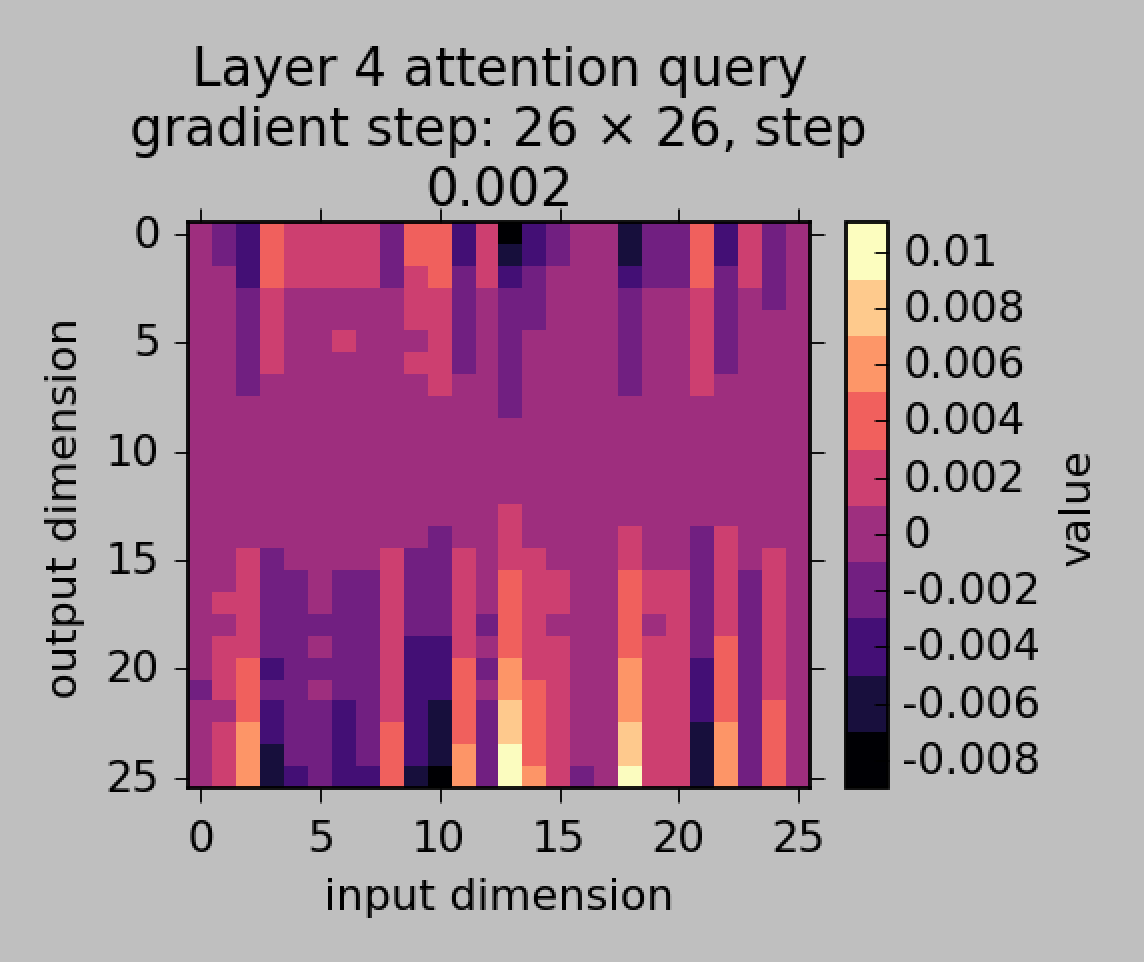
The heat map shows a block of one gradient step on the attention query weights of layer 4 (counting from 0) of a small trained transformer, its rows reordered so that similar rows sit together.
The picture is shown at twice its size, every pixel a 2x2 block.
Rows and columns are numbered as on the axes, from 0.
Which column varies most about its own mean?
13
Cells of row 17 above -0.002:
18
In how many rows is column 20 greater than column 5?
10
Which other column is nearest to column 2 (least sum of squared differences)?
11
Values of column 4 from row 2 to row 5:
0.002 0 0 0
